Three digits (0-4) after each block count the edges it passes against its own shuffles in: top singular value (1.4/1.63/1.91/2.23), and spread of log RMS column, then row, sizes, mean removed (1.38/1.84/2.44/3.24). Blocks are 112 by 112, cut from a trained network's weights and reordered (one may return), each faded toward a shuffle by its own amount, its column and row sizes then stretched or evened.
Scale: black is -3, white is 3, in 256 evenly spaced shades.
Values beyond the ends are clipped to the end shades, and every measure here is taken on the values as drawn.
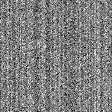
3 0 1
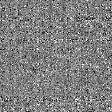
0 1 3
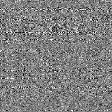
3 0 4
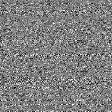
2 0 4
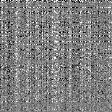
4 2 4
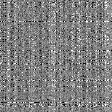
4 2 4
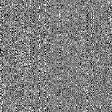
3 4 1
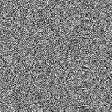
4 2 0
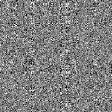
3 3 1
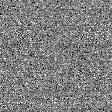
0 0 1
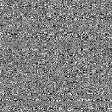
3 1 4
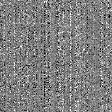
2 4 2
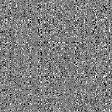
2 4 3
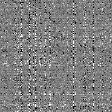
2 4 2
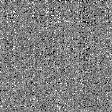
0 1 3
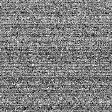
4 1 0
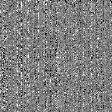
1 4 2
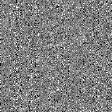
0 4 1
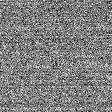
1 0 0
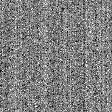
2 1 0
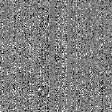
0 4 2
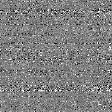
0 2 4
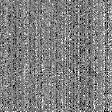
4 4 2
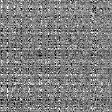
4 4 2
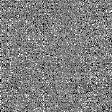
0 3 0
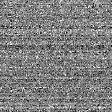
3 1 2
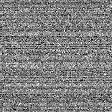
4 0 2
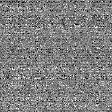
2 2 3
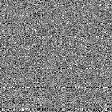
4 2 3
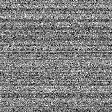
4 0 1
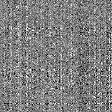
3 3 3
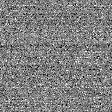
1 0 2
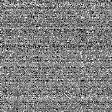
3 2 2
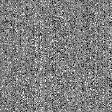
0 3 0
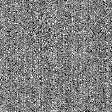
1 2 1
